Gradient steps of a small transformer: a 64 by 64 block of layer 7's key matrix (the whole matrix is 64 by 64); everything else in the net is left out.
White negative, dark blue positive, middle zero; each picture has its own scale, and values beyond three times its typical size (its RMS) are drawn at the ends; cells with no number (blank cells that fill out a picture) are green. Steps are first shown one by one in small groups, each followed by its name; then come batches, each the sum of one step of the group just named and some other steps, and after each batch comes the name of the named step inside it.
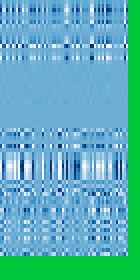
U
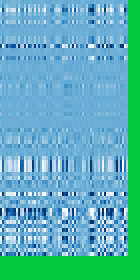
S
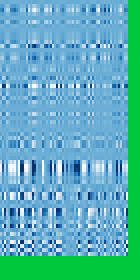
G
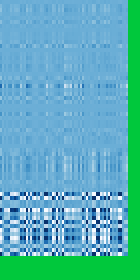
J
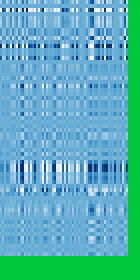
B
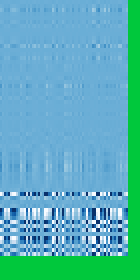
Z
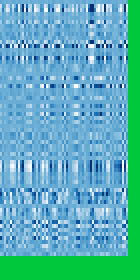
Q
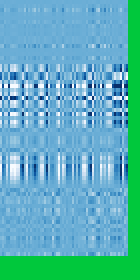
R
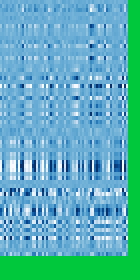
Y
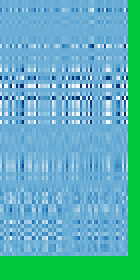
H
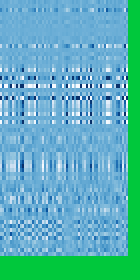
H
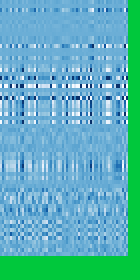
H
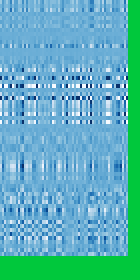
H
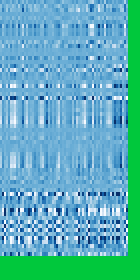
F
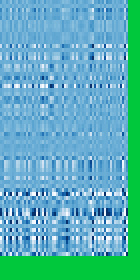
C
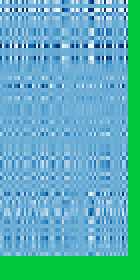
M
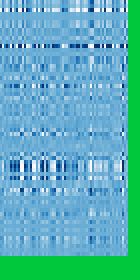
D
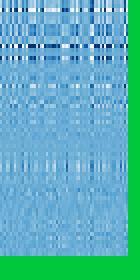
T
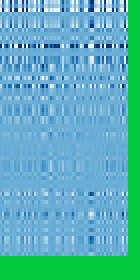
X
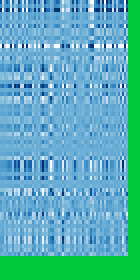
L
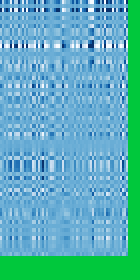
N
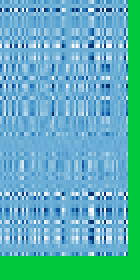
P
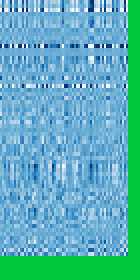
X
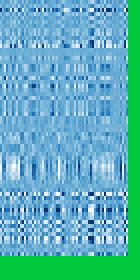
P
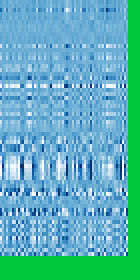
C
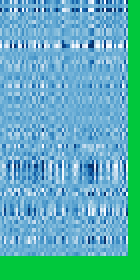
N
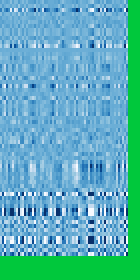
P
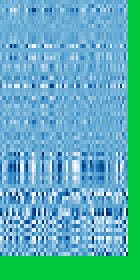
C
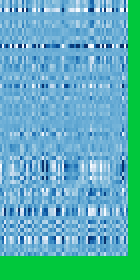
D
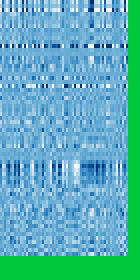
X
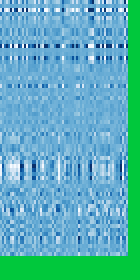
M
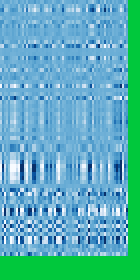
F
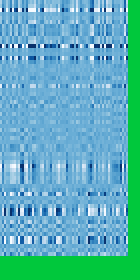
T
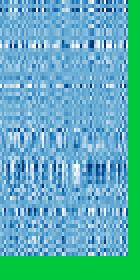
N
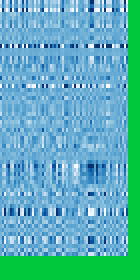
X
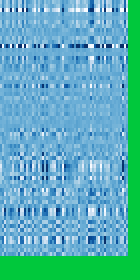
D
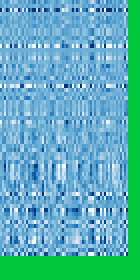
P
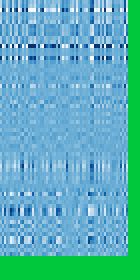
T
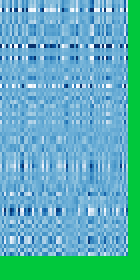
T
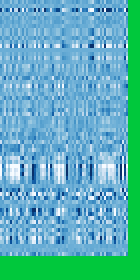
P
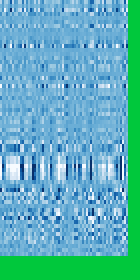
X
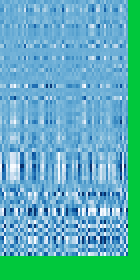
F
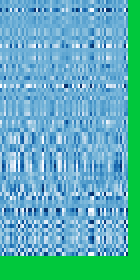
P
